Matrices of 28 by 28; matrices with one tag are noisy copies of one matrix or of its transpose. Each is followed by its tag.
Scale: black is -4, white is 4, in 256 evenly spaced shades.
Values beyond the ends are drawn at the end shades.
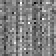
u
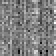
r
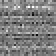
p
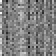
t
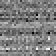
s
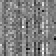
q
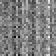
s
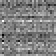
u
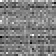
t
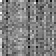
t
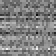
s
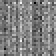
u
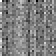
t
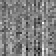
q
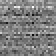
p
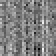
q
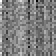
t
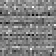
p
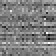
q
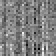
q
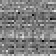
r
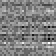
q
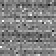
u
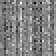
u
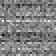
u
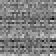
r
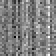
s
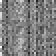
t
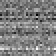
s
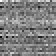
t
